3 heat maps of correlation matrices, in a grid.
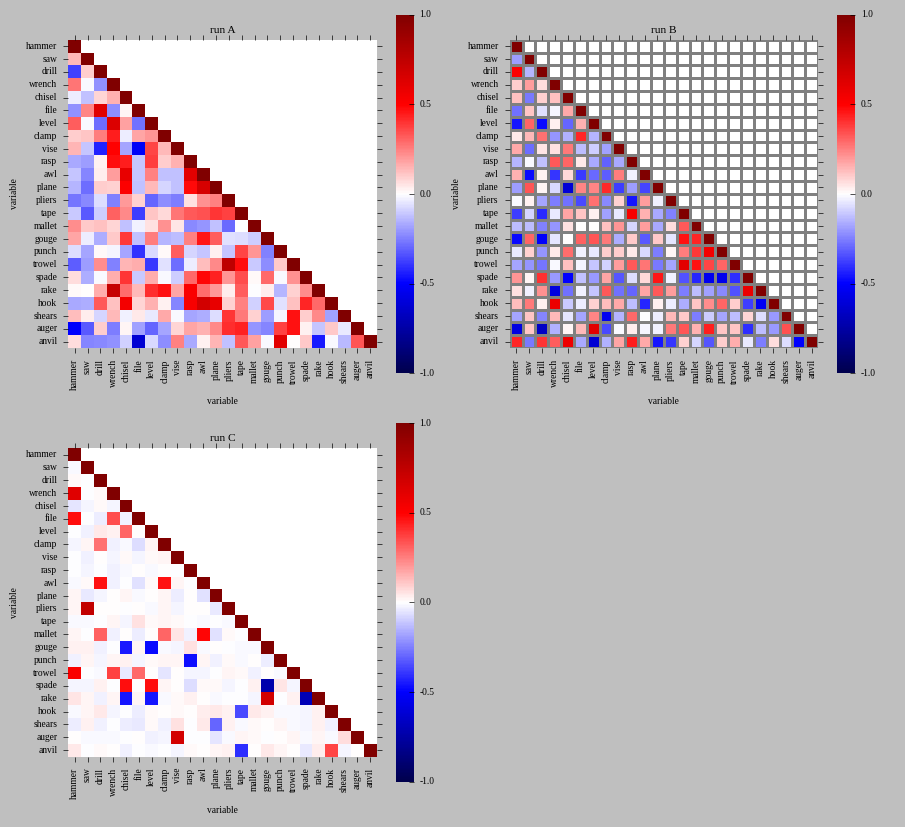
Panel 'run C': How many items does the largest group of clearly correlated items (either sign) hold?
5
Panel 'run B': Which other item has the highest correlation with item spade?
rake
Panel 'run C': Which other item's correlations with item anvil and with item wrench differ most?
hammer
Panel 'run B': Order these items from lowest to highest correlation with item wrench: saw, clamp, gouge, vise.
clamp, gouge, vise, saw
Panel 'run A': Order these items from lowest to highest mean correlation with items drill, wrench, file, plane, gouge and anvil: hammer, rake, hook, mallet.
hammer, mallet, rake, hook
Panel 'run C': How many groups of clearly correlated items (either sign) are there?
8
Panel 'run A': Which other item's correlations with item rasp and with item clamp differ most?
awl
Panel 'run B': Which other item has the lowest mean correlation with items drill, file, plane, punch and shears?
awl
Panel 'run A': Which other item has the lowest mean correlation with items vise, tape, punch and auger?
file
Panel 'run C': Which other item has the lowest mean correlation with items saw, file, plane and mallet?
shears
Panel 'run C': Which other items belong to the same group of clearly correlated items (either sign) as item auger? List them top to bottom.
vise
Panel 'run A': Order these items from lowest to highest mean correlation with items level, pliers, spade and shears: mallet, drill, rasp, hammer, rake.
drill, mallet, hammer, rasp, rake
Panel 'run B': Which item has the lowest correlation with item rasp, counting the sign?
pliers
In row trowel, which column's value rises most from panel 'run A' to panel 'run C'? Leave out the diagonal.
hammer
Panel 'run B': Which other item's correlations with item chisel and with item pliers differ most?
anvil
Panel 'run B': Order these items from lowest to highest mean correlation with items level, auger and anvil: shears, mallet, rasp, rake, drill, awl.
drill, rake, awl, mallet, rasp, shears
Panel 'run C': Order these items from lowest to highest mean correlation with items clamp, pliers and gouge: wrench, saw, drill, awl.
wrench, drill, awl, saw
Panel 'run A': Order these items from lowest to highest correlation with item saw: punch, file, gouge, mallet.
punch, gouge, mallet, file
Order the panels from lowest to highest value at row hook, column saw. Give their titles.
run A, run C, run B
